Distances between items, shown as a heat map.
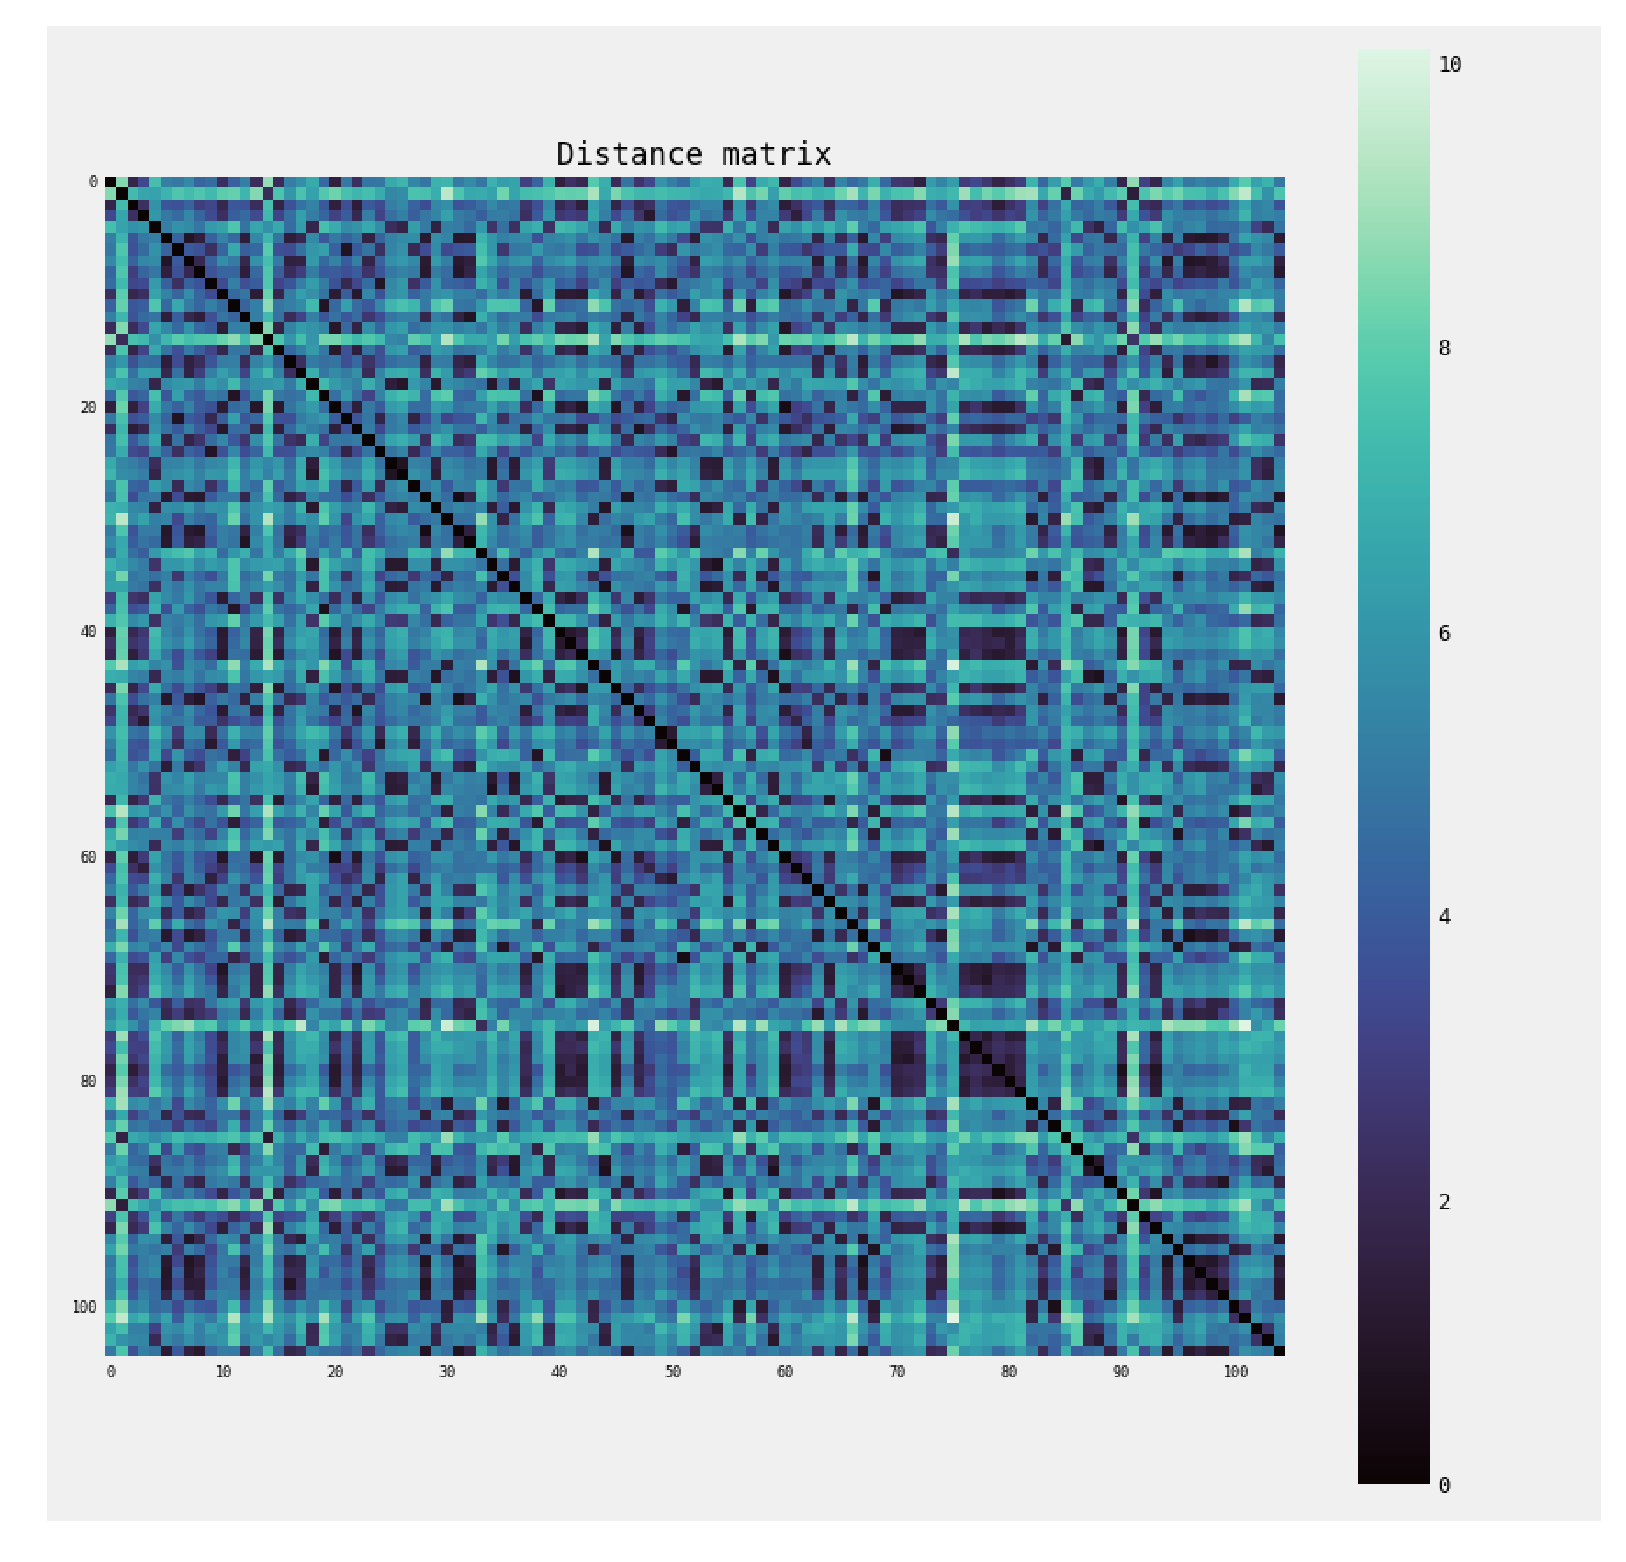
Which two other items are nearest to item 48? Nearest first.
3, 61
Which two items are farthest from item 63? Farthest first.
75, 33
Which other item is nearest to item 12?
32
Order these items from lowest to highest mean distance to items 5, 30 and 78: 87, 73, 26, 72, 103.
73, 87, 72, 103, 26
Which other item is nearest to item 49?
50
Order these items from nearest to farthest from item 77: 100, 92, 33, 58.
92, 33, 58, 100
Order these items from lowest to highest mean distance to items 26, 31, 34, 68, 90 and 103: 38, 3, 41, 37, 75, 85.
3, 37, 41, 38, 85, 75
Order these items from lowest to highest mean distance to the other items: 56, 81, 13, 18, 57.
13, 57, 81, 18, 56
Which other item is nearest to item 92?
57
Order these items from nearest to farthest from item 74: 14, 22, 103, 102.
22, 103, 102, 14
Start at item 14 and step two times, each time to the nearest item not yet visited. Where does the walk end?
1
